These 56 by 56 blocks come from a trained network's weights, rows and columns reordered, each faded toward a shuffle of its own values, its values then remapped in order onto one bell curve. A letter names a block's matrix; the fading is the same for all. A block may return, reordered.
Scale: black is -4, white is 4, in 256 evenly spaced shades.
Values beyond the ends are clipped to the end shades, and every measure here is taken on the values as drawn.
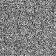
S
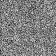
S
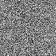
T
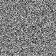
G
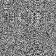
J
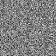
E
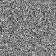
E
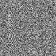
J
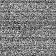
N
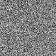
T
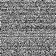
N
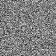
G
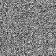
J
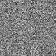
J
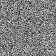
T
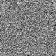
T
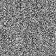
E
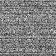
N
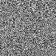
G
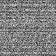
N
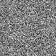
S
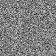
J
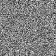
J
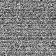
N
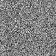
J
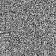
T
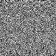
J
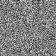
S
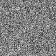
T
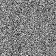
S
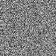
E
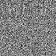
J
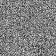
S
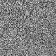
J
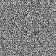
T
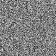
S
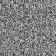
E
